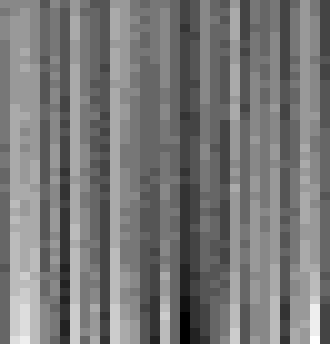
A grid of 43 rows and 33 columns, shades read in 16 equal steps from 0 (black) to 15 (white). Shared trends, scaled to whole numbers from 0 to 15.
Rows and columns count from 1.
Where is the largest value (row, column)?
43, 32
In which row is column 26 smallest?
4
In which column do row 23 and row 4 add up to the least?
19
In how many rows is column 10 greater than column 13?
1
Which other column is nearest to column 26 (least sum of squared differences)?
6
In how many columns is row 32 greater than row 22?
13
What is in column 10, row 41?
9
